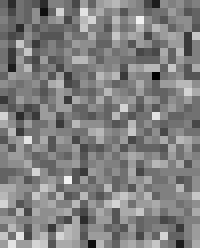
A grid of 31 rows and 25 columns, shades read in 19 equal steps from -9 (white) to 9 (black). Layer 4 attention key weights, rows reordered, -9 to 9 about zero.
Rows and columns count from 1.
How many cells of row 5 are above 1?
8
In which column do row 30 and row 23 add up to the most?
4
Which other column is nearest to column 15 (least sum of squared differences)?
22
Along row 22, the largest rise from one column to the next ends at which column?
18
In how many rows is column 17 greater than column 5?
11
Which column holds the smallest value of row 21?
20
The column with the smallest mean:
17
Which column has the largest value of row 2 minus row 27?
6
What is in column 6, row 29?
0
